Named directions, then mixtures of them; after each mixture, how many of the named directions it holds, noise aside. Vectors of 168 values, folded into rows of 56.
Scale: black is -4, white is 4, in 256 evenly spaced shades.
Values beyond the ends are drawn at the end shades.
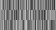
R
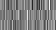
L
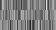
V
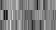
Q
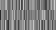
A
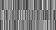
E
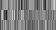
four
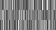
one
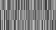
three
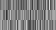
four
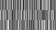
two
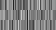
four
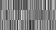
two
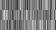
four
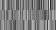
three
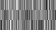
three
